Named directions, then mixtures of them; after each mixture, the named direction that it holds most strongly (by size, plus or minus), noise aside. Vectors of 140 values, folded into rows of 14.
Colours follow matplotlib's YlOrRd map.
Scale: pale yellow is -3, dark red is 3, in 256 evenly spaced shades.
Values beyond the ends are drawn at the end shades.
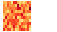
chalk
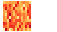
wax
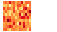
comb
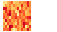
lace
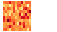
comb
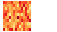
wax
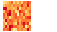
lace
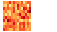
comb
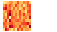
wax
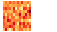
comb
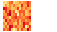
lace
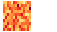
chalk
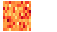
comb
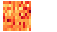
comb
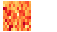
lace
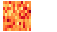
comb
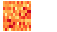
comb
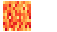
wax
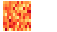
wax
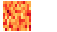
chalk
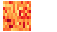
comb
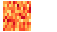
chalk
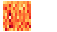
wax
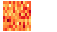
comb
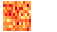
comb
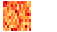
lace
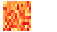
lace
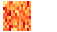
lace
